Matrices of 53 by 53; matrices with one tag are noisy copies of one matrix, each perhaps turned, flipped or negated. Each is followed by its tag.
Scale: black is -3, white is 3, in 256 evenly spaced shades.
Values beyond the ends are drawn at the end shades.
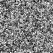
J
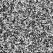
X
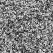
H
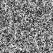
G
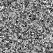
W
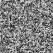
X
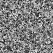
W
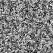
X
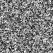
W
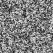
J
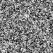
J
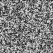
X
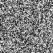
H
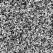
G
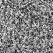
H
